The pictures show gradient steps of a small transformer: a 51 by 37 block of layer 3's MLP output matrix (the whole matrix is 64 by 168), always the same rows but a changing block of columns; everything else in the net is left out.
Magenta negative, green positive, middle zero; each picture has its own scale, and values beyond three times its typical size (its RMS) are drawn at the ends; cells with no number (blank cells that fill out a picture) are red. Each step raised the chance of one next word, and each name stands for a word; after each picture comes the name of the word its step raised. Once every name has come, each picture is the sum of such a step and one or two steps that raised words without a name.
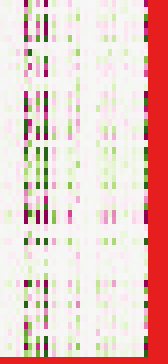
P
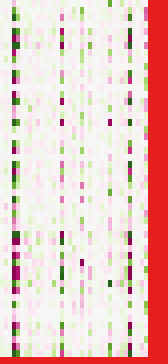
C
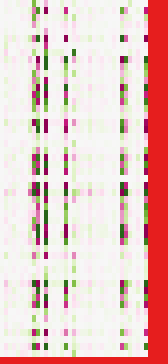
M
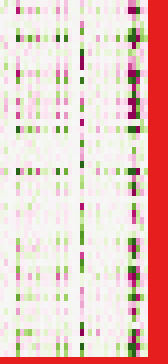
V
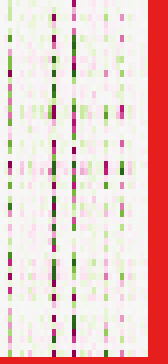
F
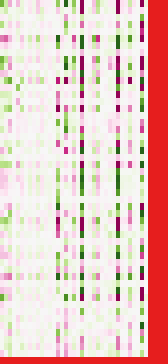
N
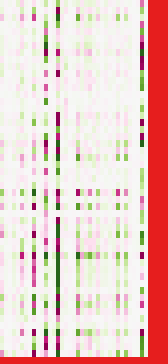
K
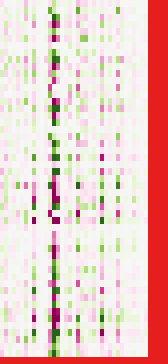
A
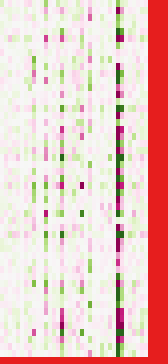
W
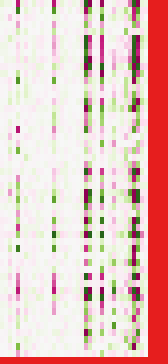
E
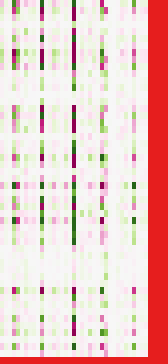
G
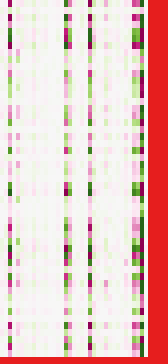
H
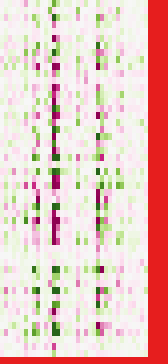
A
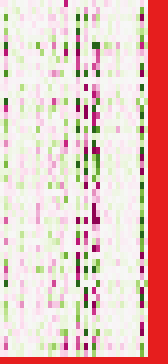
C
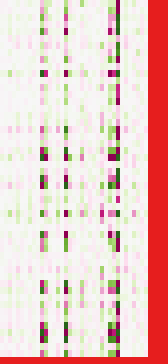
W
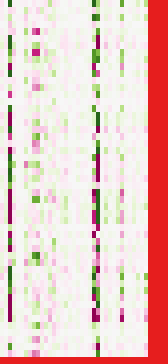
E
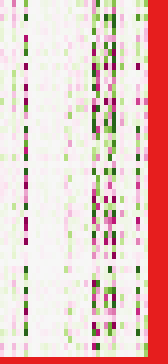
A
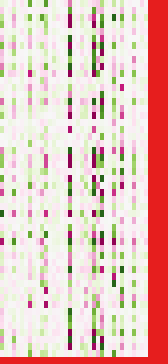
H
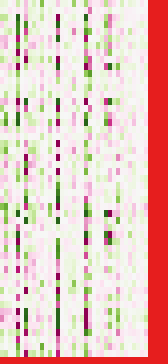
A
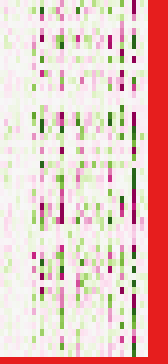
N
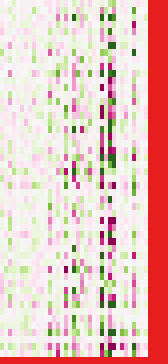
C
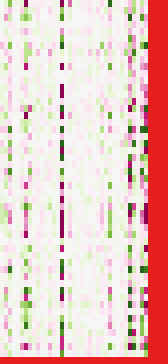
G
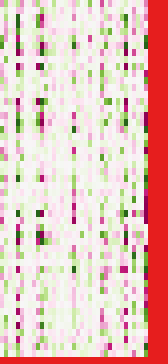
C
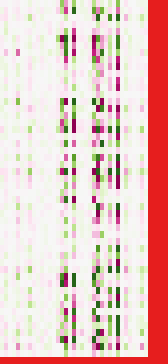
V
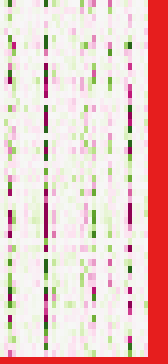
E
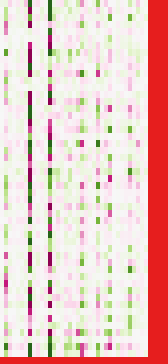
G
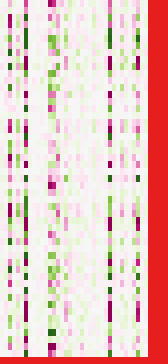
N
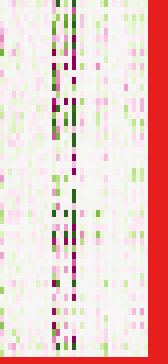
P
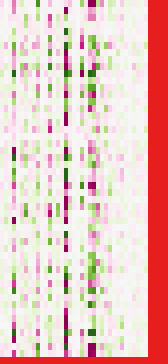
W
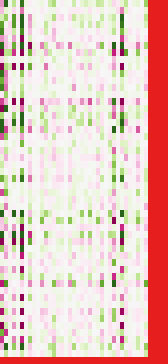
C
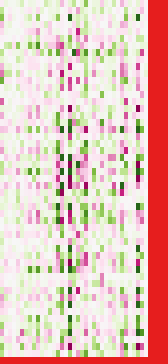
M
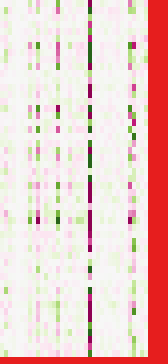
G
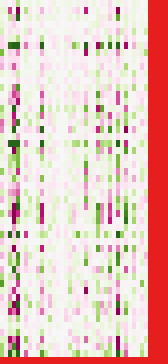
K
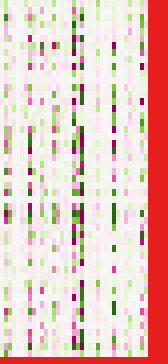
P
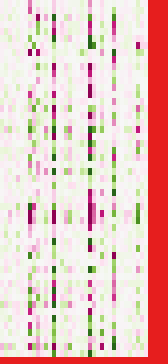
P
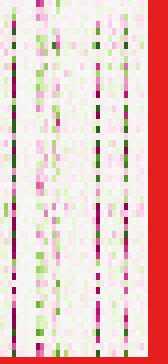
C
